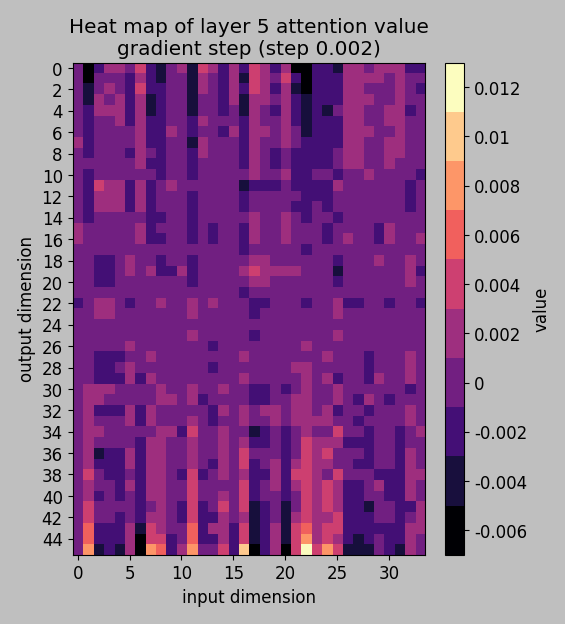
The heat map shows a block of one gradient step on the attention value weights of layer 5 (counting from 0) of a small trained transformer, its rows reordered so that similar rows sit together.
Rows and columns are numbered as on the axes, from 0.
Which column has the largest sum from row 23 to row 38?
22
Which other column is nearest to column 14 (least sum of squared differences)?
23
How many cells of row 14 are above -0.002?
28
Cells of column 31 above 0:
9
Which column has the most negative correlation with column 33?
10
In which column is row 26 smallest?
13
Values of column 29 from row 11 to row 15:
0 0 0 0 -0.002
